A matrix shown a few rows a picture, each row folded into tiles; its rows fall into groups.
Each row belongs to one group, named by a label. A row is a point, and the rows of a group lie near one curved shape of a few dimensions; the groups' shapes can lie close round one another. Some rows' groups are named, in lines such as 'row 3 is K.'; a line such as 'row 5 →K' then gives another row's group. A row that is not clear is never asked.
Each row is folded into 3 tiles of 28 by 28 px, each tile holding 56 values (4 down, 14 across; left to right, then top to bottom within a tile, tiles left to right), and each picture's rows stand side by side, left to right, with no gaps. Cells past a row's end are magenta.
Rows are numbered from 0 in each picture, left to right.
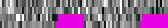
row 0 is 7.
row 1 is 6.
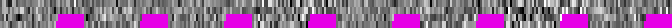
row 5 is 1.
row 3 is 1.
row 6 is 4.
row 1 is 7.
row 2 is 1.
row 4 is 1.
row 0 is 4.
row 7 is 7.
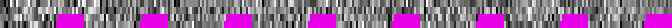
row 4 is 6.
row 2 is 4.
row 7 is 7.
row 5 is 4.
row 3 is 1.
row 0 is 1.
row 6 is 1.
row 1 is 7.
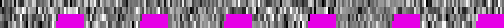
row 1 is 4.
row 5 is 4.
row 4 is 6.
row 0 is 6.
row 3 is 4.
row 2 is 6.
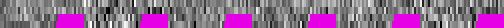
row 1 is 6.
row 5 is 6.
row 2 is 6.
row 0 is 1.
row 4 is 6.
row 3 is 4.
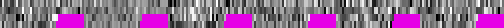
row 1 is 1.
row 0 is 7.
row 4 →1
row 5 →7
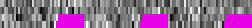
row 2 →7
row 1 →4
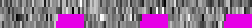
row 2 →4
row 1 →7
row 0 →7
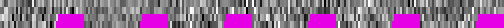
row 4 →6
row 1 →1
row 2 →6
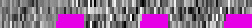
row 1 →1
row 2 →1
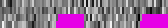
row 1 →6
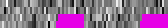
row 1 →6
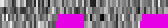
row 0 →1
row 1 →4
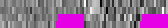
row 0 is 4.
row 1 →7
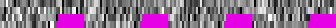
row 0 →4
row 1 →7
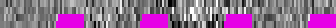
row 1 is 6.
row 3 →4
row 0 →4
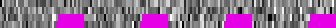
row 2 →7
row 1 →4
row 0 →6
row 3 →7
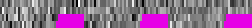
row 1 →1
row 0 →6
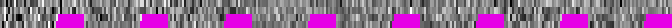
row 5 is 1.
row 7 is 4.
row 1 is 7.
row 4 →1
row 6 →4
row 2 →6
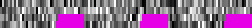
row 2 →1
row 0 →6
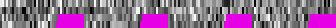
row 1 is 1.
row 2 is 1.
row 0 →1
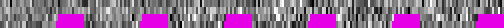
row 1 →1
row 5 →7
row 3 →1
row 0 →1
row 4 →7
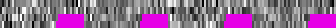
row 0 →6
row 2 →1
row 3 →7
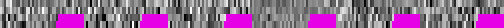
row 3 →4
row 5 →1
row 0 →4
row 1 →4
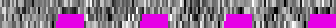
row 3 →6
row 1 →1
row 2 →7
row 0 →6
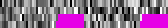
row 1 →4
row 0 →6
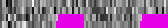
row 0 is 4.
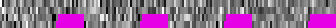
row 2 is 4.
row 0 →6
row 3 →1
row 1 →7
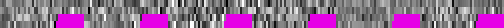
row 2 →1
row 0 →7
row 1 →4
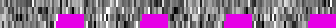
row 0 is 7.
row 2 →7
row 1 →6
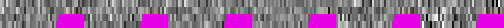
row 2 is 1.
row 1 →1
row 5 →6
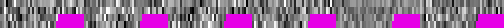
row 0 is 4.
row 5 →4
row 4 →4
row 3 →4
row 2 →6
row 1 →6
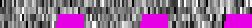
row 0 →6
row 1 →1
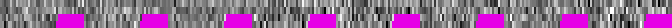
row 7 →6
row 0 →1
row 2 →4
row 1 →7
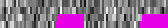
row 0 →4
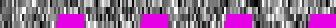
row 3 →1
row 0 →6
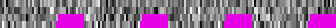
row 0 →4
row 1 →7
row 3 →6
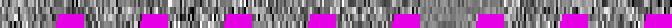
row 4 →4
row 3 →6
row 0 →6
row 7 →4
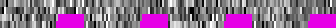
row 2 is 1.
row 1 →6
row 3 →6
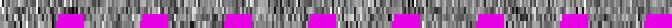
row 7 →4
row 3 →7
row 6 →7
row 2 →1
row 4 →6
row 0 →6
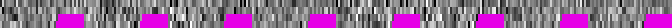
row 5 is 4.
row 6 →6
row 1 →7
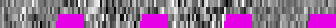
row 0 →6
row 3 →1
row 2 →1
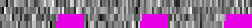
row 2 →4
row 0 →4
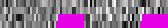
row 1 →1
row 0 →4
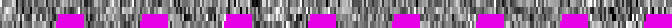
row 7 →1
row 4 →7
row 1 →1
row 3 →1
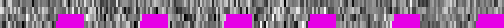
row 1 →7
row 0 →4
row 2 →7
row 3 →7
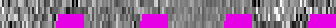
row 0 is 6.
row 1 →4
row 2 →4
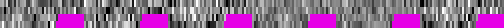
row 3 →4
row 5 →1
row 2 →1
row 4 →4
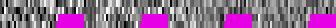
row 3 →1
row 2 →6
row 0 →4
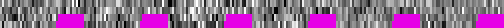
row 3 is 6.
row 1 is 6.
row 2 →1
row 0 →6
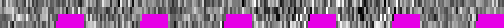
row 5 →6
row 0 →7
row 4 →1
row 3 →1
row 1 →1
